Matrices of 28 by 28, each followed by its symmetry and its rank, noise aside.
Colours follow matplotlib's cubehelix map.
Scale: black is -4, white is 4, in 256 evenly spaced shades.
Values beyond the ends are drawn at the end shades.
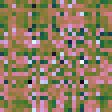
no symmetry, rank four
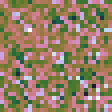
symmetric, rank six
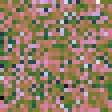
antisymmetric, rank eight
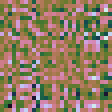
antisymmetric, rank four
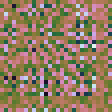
antisymmetric, rank four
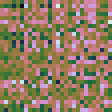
no symmetry, rank four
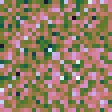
symmetric, rank eight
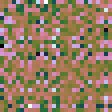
antisymmetric, rank four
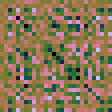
symmetric, rank four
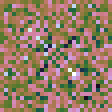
symmetric, rank eight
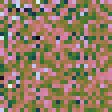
no symmetry, rank six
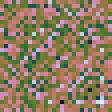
symmetric, rank eight
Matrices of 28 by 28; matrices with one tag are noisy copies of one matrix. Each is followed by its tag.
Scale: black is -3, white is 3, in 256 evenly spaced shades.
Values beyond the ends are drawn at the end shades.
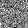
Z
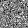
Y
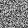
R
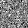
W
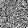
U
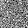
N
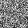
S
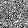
Y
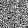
S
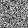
R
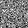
W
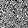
N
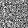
W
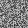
Z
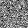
U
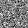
R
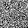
R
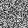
Y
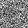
Y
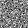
Z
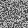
Y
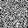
S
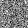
N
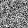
Y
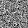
Z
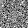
U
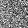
N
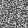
Z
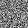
Z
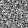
W
